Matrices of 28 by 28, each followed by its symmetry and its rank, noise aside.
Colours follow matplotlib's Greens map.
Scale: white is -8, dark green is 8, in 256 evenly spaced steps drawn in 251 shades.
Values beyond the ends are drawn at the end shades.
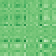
symmetric, rank one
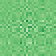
antisymmetric, rank two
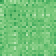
symmetric, rank three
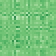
no symmetry, rank two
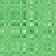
symmetric, rank one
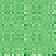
no symmetry, rank two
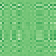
no symmetry, rank one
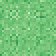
symmetric, rank three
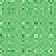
symmetric, rank two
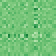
symmetric, rank two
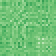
symmetric, rank three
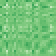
symmetric, rank two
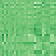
antisymmetric, rank two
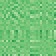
antisymmetric, rank two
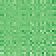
antisymmetric, rank two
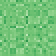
antisymmetric, rank two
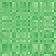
no symmetry, rank two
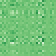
no symmetry, rank two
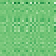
no symmetry, rank one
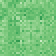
symmetric, rank three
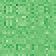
no symmetry, rank three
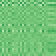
no symmetry, rank one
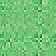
no symmetry, rank three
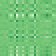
no symmetry, rank one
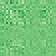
no symmetry, rank two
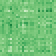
antisymmetric, rank two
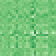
no symmetry, rank two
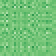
antisymmetric, rank two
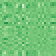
antisymmetric, rank two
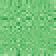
no symmetry, rank three
